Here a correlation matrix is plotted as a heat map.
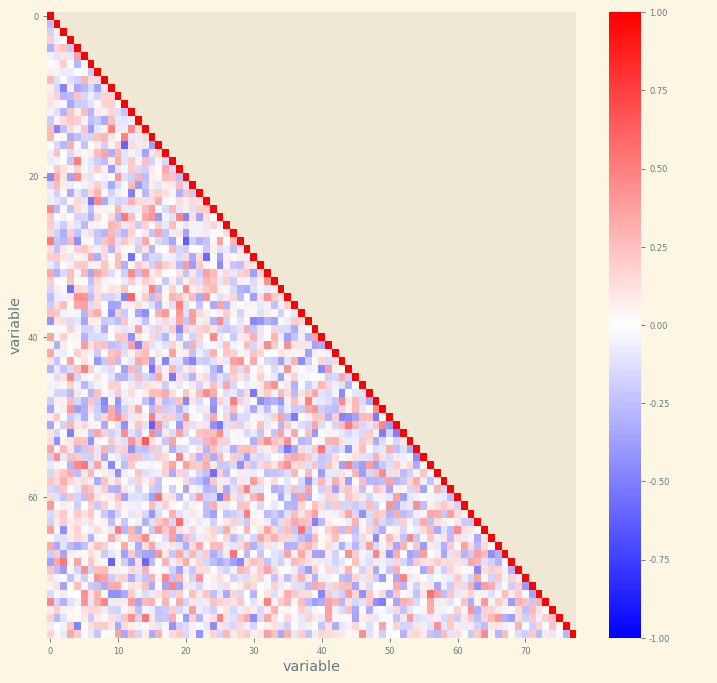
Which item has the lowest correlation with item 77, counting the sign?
22
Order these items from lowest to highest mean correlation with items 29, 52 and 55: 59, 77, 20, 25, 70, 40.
20, 40, 77, 59, 70, 25
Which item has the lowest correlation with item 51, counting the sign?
15
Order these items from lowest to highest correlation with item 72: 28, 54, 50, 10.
10, 50, 54, 28
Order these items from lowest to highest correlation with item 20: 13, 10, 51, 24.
24, 51, 13, 10
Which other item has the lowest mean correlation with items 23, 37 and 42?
59
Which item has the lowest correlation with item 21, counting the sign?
43
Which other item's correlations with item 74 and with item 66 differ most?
47
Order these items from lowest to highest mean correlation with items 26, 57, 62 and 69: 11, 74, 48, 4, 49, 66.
4, 11, 48, 66, 49, 74
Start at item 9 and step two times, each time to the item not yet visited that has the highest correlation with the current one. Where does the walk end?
53
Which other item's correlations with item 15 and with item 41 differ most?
44
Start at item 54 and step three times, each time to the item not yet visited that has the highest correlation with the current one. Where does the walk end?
0
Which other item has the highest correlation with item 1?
55
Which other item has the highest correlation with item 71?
18
